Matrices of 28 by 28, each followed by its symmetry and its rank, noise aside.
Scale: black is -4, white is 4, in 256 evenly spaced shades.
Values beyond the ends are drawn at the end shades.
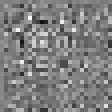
symmetric, rank five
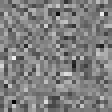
antisymmetric, rank six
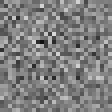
no symmetry, rank six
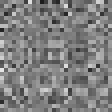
no symmetry, rank four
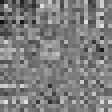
symmetric, rank four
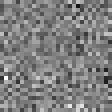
antisymmetric, rank four
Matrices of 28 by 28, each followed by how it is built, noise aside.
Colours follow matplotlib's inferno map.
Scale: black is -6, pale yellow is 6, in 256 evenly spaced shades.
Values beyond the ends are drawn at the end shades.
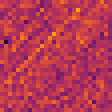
Hankel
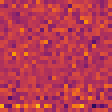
uneven rows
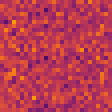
repeating rows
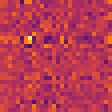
low rank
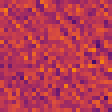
Toeplitz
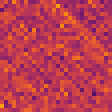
Toeplitz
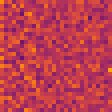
repeating rows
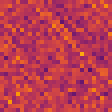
Toeplitz
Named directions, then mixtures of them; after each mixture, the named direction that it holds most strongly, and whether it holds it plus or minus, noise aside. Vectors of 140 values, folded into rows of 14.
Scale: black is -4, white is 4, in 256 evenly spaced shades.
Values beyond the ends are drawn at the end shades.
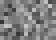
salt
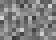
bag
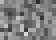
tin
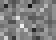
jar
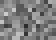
salt, minus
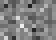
jar, plus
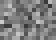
salt, minus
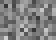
jar, plus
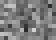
salt, minus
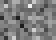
jar, minus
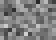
salt, plus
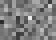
bag, plus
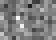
jar, plus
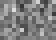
bag, plus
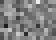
tin, minus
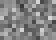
bag, plus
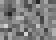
tin, plus
